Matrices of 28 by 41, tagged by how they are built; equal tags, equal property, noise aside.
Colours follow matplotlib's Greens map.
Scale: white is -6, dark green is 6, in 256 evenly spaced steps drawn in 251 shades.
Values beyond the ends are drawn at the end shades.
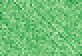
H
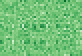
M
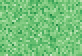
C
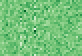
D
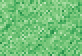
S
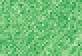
S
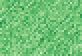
S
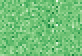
D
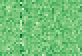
D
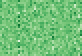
D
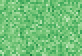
C
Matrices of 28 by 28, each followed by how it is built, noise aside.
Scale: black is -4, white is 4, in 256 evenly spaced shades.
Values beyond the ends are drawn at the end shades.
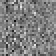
uneven columns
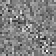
banded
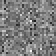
uneven columns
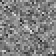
diagonal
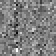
uneven columns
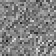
Hankel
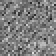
Hankel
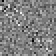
banded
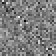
banded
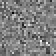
banded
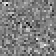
banded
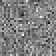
blocks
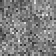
smooth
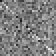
diagonal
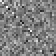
diagonal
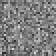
noise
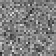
noise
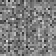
blocks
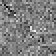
banded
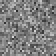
noise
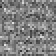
blocks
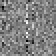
uneven columns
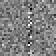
uneven columns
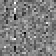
uneven columns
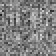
blocks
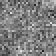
smooth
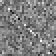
diagonal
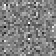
uneven columns
